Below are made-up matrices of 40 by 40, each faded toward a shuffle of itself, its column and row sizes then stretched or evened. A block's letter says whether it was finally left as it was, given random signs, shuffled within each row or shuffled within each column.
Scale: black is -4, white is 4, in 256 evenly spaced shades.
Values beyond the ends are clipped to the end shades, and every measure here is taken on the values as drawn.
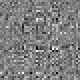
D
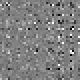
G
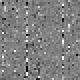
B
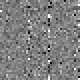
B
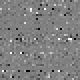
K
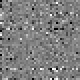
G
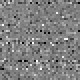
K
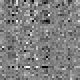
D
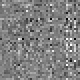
G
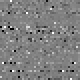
K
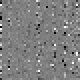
B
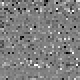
K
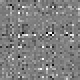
D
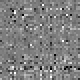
D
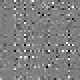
D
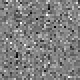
B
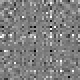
D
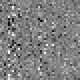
B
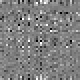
D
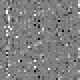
B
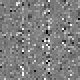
B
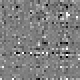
D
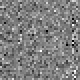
B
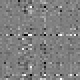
D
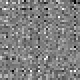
D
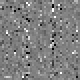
B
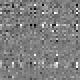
D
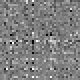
G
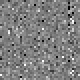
B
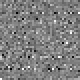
K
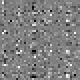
D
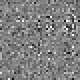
G
